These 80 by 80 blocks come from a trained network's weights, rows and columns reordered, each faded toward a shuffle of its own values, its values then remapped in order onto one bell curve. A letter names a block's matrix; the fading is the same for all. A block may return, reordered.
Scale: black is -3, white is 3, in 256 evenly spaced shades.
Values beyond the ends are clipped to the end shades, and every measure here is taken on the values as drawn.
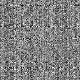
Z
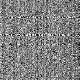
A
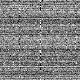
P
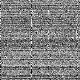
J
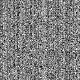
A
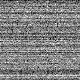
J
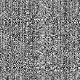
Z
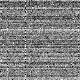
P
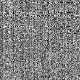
A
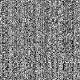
A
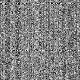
Z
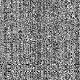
Z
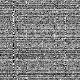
P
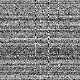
P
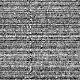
J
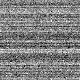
J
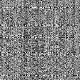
A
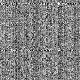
Z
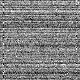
J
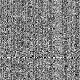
Z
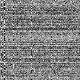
P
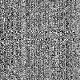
A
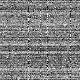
P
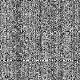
Z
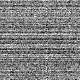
J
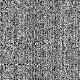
Z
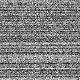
J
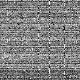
P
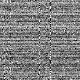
P
